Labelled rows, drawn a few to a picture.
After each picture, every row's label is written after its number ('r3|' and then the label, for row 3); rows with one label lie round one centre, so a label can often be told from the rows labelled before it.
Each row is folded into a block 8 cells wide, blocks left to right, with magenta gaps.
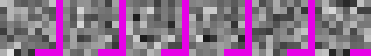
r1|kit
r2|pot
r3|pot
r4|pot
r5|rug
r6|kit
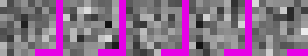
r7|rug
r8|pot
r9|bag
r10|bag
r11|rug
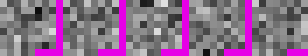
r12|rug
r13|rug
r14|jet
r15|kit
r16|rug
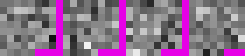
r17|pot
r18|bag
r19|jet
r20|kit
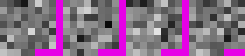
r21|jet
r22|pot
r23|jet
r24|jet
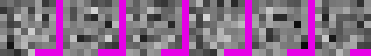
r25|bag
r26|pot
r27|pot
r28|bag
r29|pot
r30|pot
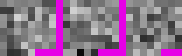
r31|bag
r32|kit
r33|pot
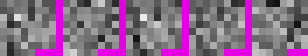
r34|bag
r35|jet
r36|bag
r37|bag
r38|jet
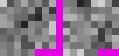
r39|rug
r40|jet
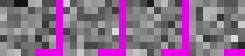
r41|jet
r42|rug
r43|jet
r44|pot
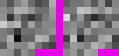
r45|pot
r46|pot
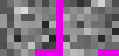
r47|pot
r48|jet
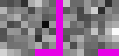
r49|jet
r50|rug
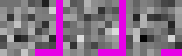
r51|pot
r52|rug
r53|pot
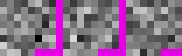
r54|jet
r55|pot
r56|kit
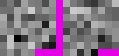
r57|pot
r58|kit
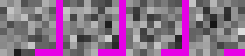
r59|kit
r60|pot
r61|pot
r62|rug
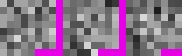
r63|rug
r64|bag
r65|bag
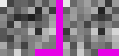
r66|rug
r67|rug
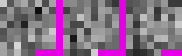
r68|rug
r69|bag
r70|bag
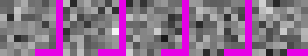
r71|pot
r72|rug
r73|jet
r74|kit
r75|kit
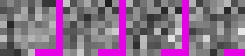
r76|bag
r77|rug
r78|rug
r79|rug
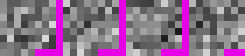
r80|pot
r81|rug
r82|jet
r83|rug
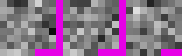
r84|jet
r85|jet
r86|kit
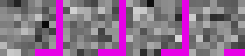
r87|jet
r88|kit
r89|kit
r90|pot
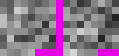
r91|pot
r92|jet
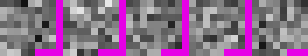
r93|jet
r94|kit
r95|pot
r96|pot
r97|bag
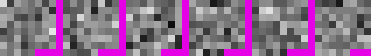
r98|rug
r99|bag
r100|pot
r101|kit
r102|kit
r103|jet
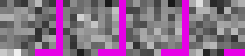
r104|jet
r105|bag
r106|bag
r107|kit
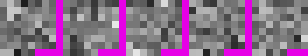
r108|kit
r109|bag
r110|jet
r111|kit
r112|kit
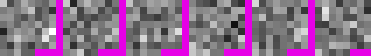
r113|rug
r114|rug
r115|rug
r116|jet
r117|rug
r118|kit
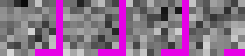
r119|jet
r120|jet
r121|rug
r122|rug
